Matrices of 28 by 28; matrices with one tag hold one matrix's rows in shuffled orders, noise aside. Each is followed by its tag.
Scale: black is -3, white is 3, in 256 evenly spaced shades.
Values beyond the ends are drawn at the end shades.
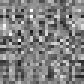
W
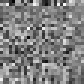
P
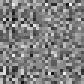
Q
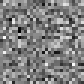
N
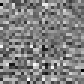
P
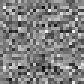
N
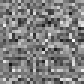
N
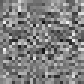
N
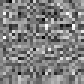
N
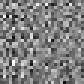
Q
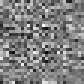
P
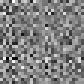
Q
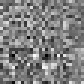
P
